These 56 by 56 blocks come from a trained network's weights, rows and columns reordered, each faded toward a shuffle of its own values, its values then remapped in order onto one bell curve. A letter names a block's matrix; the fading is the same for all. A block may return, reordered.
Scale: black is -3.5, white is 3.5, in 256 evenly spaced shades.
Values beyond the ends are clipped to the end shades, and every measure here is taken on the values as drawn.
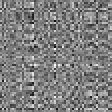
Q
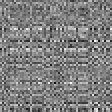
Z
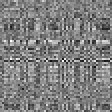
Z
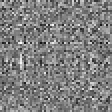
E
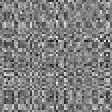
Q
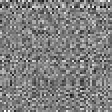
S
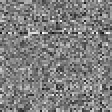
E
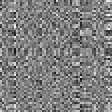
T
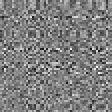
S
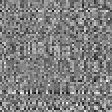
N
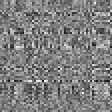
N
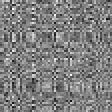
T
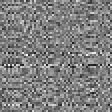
S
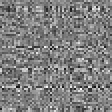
N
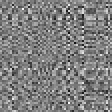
Q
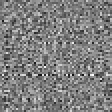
E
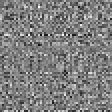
N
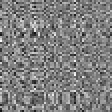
T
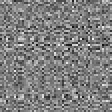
S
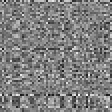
N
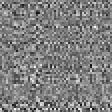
N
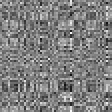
T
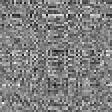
N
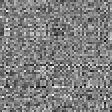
N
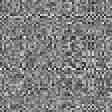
N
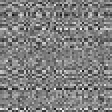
Z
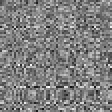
S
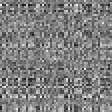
Z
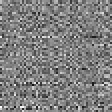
S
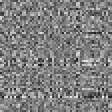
N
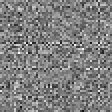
N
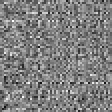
N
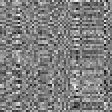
T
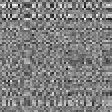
Z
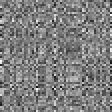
T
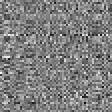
S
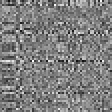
N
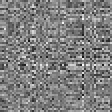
Q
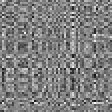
Q
